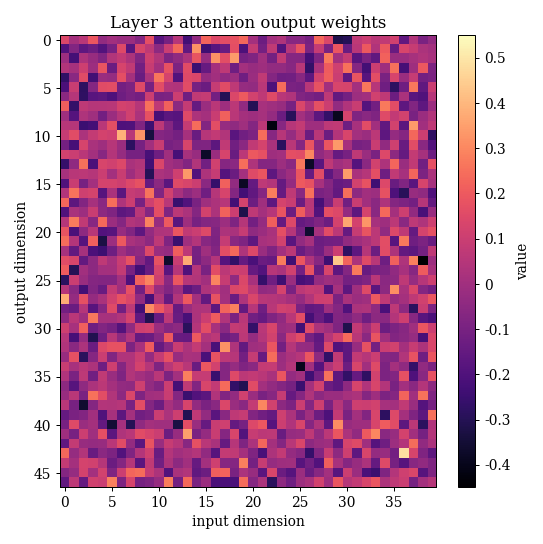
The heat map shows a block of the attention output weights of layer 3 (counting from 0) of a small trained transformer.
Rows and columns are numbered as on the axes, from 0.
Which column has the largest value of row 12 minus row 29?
26
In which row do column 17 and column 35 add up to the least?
6
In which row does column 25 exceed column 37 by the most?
15
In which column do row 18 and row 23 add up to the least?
38
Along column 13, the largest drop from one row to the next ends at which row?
24
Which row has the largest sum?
27
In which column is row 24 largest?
31
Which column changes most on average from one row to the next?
30
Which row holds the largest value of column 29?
23
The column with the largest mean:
17
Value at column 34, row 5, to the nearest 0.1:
-0.1
